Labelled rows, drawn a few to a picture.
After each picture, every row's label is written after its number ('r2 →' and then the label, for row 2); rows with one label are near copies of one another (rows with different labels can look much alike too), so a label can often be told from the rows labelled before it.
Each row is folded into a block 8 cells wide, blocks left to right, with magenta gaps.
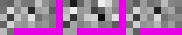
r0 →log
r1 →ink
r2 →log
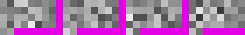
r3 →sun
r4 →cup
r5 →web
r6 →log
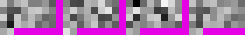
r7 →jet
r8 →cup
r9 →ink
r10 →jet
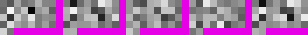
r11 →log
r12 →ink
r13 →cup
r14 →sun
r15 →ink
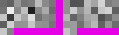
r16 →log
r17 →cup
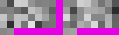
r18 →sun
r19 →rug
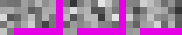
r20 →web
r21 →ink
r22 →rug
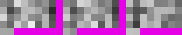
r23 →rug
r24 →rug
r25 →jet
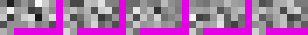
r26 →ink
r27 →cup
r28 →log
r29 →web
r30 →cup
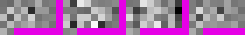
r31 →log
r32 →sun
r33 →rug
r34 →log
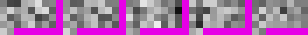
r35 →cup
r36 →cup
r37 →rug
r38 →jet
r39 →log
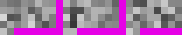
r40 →web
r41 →jet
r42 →cup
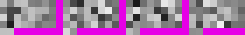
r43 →jet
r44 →cup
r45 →ink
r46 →sun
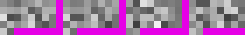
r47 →web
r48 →web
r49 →sun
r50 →cup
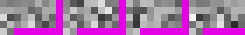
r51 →web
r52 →cup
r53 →jet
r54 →web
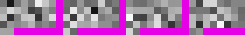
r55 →ink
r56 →log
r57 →web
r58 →sun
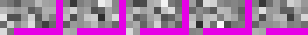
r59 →web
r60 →ink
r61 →cup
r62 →sun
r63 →ink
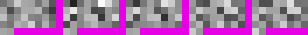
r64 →rug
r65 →ink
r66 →ink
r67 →cup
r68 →cup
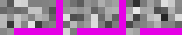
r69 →sun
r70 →web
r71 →ink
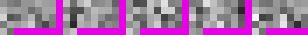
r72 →web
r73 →jet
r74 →cup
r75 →rug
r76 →web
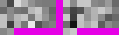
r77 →sun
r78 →jet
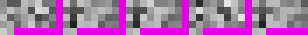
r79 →cup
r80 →jet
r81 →jet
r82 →ink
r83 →jet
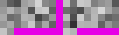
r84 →cup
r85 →jet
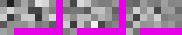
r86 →ink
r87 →sun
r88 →log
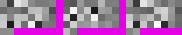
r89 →sun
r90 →log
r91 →sun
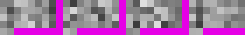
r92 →rug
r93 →ink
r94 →sun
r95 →jet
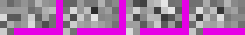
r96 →web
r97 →log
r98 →cup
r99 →log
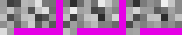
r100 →cup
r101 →ink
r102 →ink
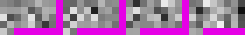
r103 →web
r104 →log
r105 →ink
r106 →rug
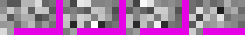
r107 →cup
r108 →sun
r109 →sun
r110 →log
